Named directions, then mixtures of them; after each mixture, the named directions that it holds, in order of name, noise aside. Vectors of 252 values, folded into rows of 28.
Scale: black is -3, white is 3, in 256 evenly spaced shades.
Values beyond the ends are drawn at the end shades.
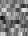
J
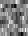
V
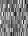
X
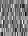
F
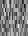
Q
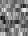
J.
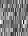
F, X.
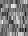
F, V.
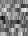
J.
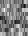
J, Q.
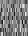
F.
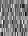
F.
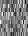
X.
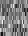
F, J.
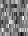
Q, V.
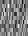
Q, X.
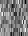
V, X.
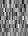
Q.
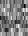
J, Q.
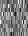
X.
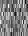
X.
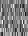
F.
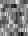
V.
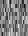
F, Q.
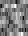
V.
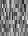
Q.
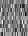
F.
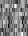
F, V.
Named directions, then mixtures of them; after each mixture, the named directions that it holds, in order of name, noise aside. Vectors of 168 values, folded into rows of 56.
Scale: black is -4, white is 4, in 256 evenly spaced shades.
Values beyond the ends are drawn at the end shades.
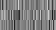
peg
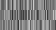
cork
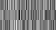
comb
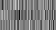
comb, cork, peg.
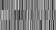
comb, cork, peg.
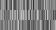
cork.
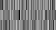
comb, peg.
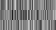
cork.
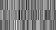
comb.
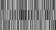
comb, cork.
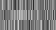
cork, peg.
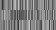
cork, peg.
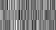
comb.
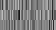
comb, peg.
